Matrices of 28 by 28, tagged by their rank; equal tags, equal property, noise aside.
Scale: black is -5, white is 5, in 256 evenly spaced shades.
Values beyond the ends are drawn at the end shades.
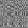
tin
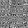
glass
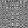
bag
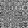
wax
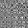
wax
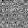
wax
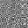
glass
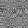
glass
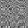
bag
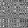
bag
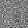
wax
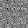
wax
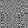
bag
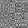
wax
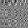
tin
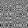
tin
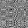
wax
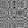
bag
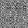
glass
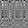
tin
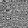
glass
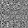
glass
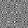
tin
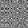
tin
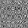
glass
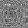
wax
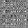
bag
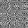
glass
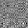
wax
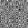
wax
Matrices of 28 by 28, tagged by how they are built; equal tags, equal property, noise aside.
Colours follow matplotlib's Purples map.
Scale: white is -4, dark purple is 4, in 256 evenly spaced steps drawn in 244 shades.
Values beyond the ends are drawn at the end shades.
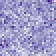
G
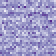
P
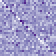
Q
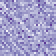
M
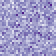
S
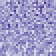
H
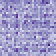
P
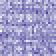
P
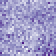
G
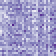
P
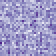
P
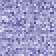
P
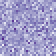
S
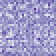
P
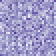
P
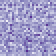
H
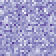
H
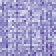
P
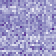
P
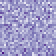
H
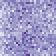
G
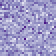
S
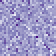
Q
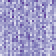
P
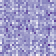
P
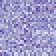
P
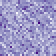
M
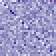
Q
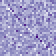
Q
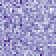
P
